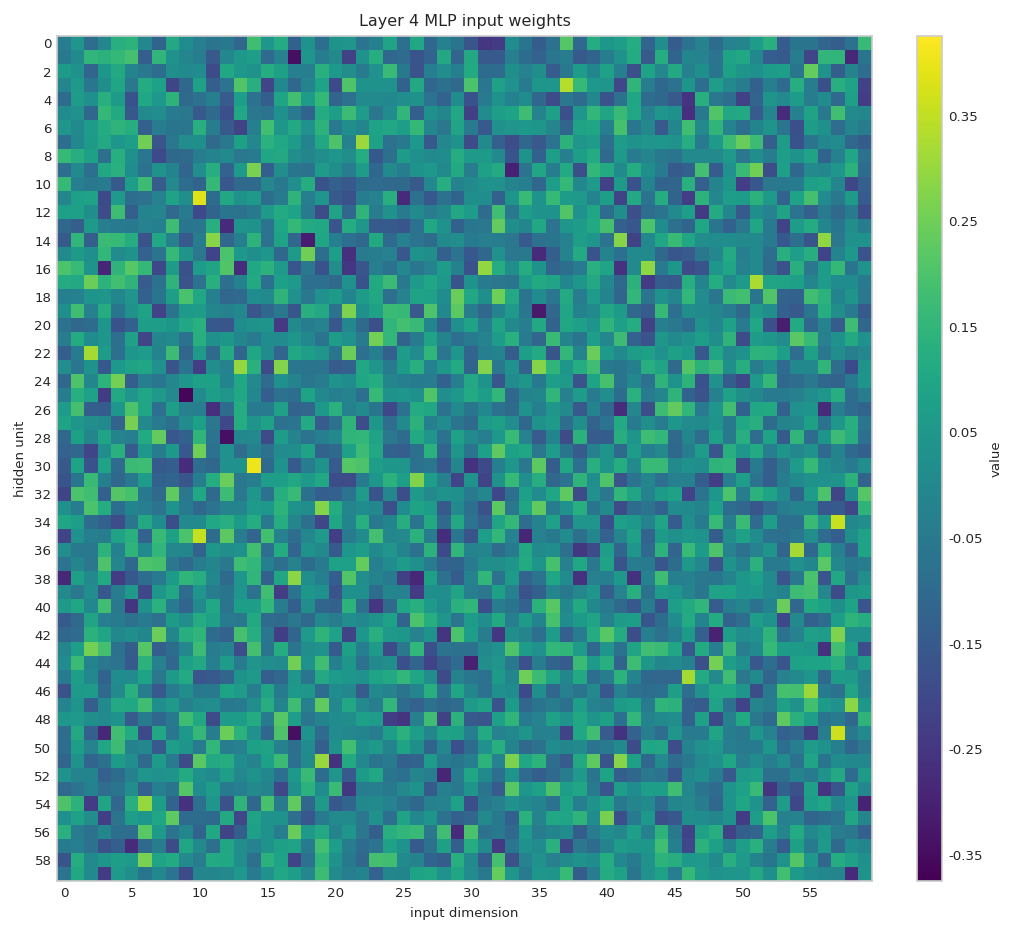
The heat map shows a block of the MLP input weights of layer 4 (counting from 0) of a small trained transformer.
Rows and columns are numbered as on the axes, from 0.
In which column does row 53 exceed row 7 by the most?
33
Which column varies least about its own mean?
1
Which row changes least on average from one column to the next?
8
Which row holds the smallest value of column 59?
54
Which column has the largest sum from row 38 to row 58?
55
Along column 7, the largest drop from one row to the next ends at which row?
43
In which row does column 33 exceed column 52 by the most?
53
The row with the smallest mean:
10
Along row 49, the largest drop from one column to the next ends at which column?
17
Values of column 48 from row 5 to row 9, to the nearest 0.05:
0.2 0.15 0.05 0 -0.15
